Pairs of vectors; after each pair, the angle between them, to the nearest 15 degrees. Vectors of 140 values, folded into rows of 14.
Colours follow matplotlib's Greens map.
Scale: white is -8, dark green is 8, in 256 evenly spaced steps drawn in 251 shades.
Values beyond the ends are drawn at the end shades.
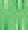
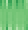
75 degrees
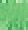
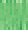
45 degrees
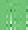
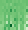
45 degrees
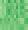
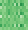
60 degrees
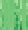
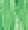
135 degrees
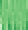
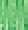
60 degrees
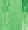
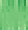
75 degrees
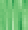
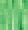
15 degrees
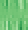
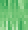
30 degrees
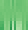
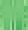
150 degrees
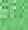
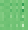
75 degrees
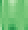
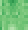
150 degrees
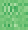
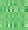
135 degrees
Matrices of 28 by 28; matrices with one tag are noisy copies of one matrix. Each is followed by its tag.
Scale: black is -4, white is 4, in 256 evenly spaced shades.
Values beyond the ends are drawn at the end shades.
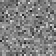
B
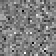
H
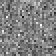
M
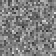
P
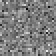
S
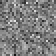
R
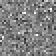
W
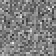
W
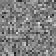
R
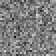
H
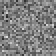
B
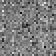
P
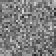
M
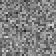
B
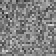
B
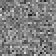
H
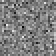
P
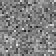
B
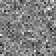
W
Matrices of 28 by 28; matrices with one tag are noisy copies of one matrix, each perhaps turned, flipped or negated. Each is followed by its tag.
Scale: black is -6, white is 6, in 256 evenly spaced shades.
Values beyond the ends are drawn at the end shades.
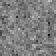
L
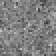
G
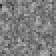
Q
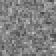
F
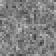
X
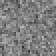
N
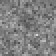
X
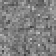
G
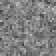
N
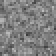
F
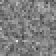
N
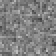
N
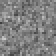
N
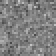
G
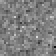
N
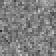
G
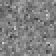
Q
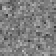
Q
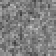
X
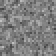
F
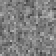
N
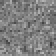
G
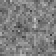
X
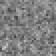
Q
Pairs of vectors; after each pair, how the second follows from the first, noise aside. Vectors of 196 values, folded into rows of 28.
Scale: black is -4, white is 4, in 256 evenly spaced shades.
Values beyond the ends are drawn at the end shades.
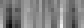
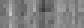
wrapped around, shrunk.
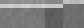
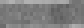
wrapped around, shrunk.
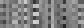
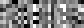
wrapped around, negated, scaled up.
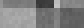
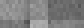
reversed, negated, shrunk.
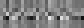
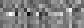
wrapped around, negated.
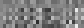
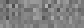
reversed, negated, shrunk.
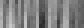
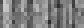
wrapped around, negated.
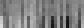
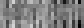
wrapped around.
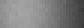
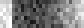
wrapped around, negated, scaled up.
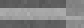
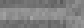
shrunk.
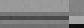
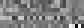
sign-scrambled.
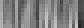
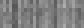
wrapped around, shrunk.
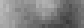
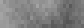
shrunk.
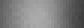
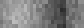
wrapped around.
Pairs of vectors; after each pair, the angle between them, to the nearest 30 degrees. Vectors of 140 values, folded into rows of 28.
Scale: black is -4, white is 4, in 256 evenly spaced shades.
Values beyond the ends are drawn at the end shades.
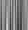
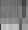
90 degrees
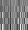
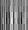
90 degrees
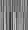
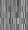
60 degrees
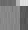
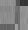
150 degrees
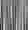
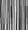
120 degrees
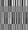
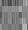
60 degrees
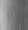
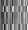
120 degrees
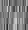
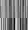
90 degrees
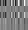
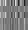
150 degrees
